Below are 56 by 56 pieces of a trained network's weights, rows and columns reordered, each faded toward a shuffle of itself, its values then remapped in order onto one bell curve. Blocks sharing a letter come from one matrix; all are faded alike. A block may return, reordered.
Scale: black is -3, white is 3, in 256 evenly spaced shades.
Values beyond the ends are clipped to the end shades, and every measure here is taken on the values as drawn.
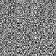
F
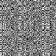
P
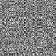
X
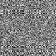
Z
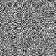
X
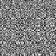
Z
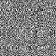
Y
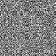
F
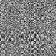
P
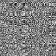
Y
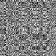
P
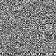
Y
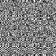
X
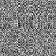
F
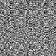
X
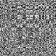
Z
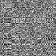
Z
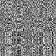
P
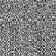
X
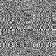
Z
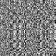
P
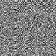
Y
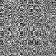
F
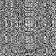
P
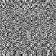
F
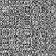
F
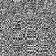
Z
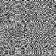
Z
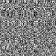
Y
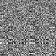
Z
